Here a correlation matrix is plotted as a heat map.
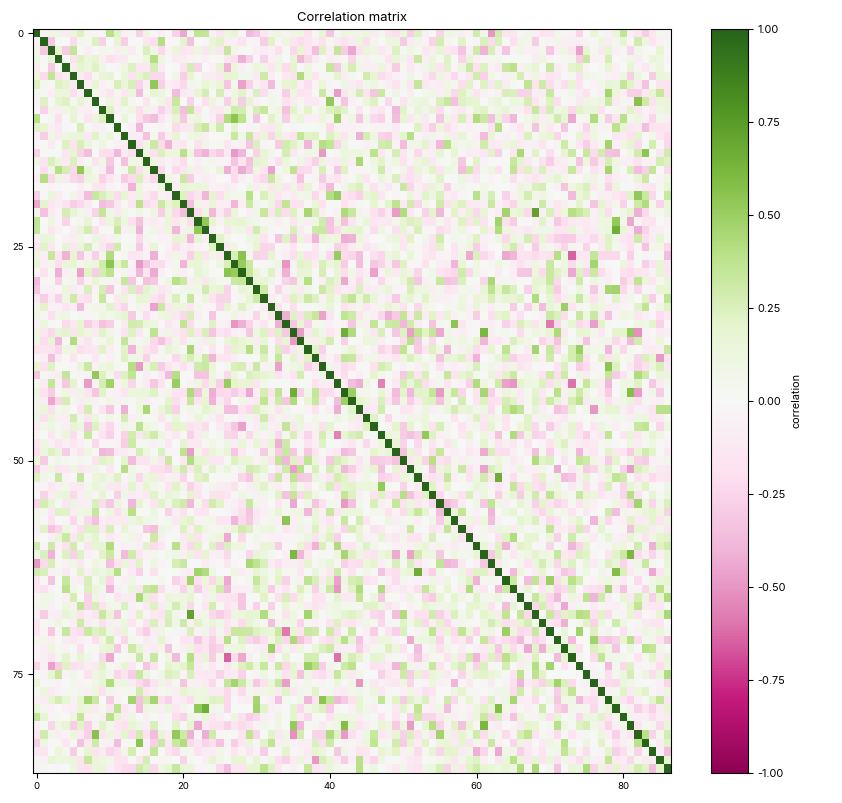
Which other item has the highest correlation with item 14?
83
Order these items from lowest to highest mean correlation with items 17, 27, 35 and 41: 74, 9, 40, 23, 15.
15, 40, 23, 74, 9
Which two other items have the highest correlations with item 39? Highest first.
78, 13
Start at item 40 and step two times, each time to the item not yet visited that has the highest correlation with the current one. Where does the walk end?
82
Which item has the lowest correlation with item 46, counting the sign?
28
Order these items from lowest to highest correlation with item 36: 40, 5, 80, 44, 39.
80, 44, 39, 40, 5
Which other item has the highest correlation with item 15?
44
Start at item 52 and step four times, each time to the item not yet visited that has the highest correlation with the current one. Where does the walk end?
22
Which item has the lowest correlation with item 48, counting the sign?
33
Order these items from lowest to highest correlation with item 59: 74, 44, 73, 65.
74, 44, 73, 65
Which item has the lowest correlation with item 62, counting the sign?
0
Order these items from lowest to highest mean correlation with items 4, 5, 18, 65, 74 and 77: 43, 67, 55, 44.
55, 67, 44, 43
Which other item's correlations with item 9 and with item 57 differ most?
34
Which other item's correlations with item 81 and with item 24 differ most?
42
